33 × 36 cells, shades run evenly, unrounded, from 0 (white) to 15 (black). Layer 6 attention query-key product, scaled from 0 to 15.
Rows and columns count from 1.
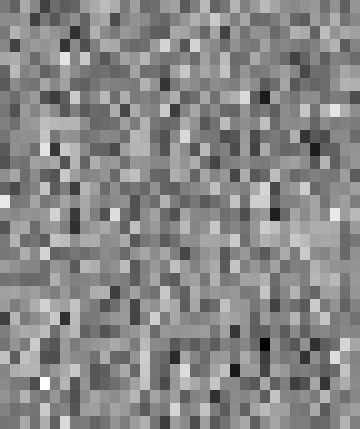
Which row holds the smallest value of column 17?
4
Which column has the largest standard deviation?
27
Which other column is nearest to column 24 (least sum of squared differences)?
10
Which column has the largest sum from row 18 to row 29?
14
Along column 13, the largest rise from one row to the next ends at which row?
9
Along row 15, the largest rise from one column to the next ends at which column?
28
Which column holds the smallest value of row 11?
19
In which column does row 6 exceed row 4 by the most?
17
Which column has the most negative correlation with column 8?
36
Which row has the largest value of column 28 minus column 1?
16
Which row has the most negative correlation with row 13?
5
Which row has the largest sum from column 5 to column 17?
6
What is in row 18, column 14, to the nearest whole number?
4
